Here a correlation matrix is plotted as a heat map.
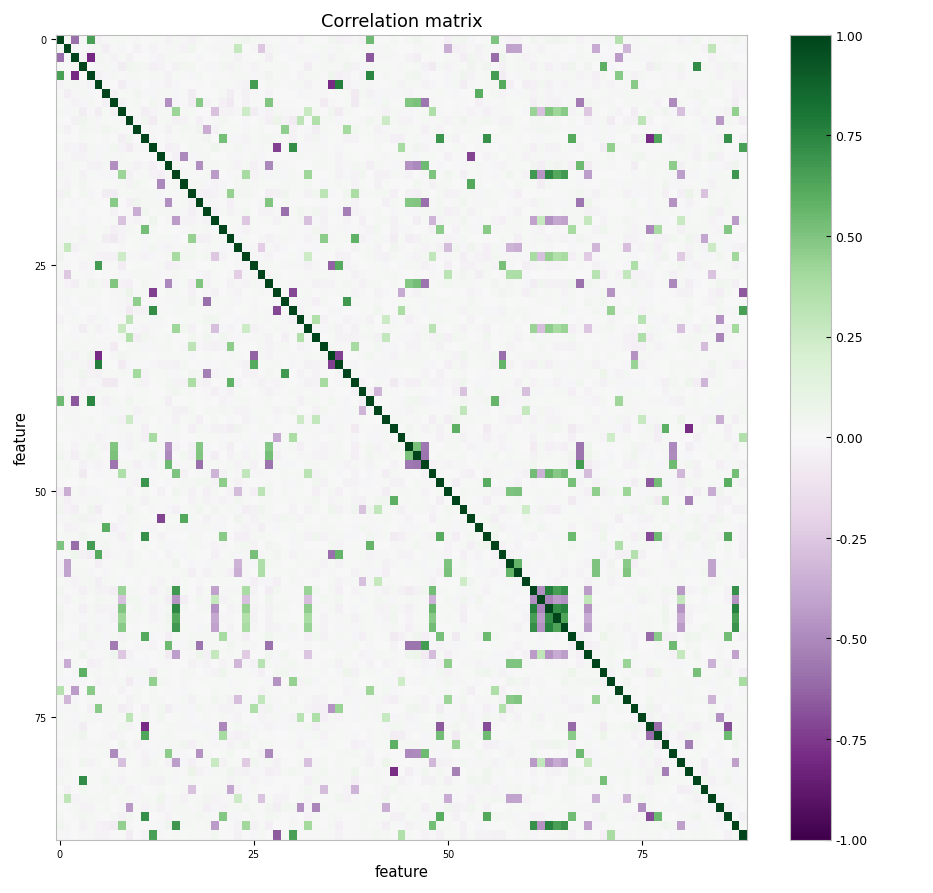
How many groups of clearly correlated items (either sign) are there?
15
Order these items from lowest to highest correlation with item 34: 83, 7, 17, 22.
83, 7, 17, 22
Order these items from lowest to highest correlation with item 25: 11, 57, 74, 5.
11, 74, 57, 5
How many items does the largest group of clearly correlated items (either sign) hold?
14
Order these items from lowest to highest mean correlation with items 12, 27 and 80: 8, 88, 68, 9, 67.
67, 8, 9, 68, 88
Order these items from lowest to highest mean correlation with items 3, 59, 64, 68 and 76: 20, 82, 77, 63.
77, 20, 63, 82
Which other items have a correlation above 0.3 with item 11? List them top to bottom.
21, 49, 55, 66, 77, 86
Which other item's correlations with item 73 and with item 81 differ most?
43
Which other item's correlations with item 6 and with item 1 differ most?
54
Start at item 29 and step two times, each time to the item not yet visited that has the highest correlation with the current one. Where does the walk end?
10
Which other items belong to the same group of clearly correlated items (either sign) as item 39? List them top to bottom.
41, 52, 60
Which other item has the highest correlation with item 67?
47
